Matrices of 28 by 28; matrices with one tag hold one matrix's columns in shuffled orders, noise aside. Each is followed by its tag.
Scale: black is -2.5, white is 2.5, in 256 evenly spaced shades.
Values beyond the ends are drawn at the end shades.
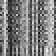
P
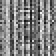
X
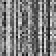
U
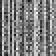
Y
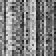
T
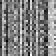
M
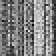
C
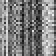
C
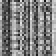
T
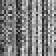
P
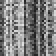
C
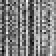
C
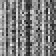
M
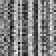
Y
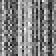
M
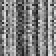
C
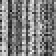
Y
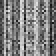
X
